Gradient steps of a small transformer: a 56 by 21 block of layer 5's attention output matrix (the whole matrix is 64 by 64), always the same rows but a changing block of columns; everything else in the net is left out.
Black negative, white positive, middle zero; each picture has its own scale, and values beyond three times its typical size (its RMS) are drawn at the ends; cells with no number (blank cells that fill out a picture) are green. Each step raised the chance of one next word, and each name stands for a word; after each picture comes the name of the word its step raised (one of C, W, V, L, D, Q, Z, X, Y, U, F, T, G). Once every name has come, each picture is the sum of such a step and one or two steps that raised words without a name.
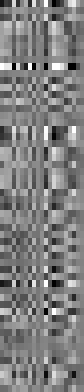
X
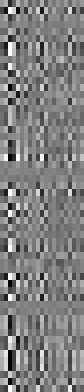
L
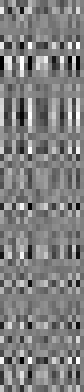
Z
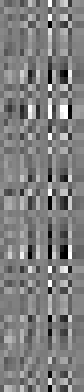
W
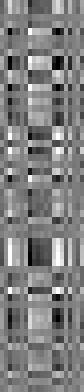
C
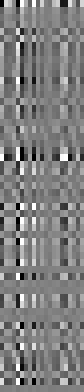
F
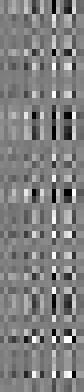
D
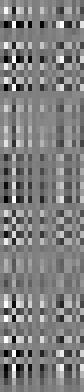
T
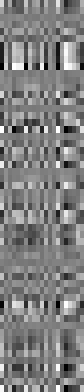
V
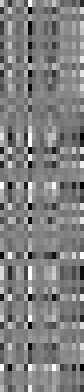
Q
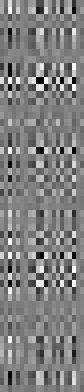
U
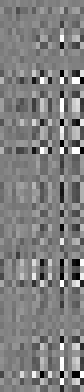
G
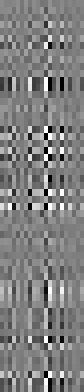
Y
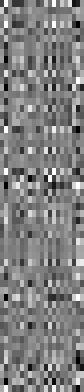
C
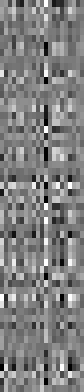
F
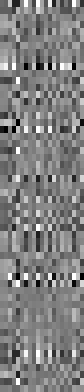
G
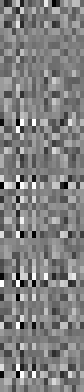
G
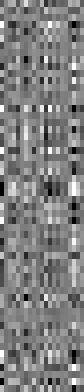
Q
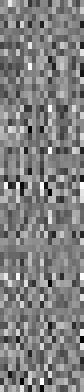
D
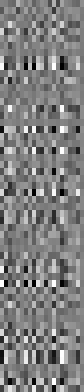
U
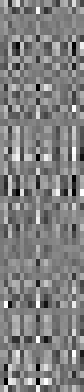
L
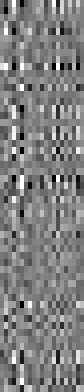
X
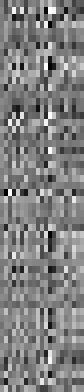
W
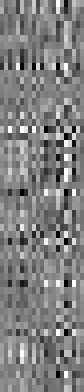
X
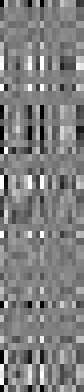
D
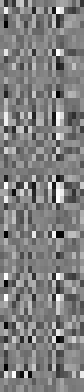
D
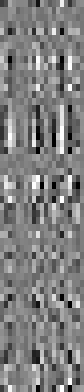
Q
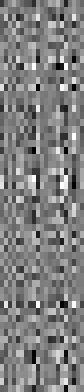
T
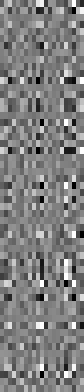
G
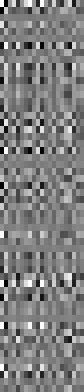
D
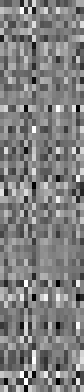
L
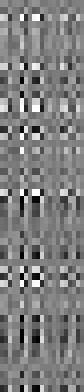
W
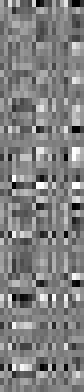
F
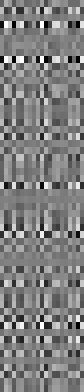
T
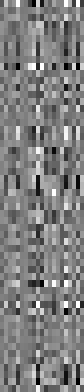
X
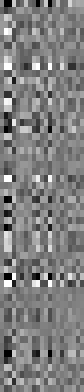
G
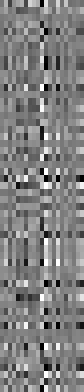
C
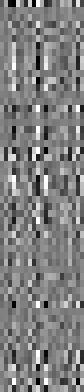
F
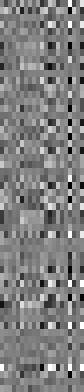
V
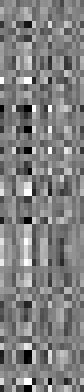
C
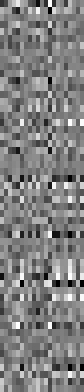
G
